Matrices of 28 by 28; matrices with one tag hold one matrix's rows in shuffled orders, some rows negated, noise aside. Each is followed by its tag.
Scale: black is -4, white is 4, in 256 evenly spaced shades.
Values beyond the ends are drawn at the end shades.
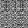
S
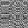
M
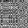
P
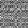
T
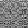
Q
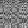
Q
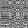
M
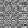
Q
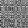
T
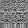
S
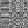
M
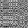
P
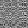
Q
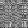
Q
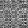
Q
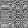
M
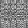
S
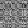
Q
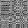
M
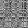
Q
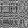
P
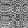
M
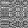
M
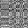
M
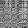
Q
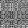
T
